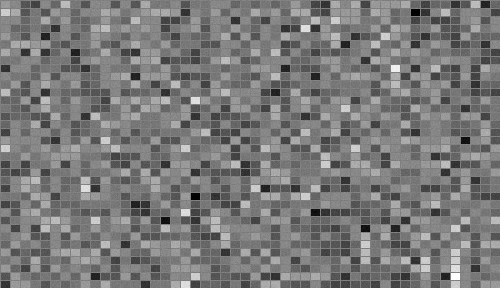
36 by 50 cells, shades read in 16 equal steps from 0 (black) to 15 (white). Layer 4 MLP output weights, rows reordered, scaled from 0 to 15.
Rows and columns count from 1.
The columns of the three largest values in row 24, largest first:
9, 26, 32
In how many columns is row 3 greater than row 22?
22
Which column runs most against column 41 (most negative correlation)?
47
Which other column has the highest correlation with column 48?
7
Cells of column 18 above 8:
9
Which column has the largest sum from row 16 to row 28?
4
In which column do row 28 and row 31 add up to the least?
41
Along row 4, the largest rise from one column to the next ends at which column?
31
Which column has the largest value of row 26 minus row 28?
17
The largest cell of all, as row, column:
35, 46
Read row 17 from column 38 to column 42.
8 6 8 5 3
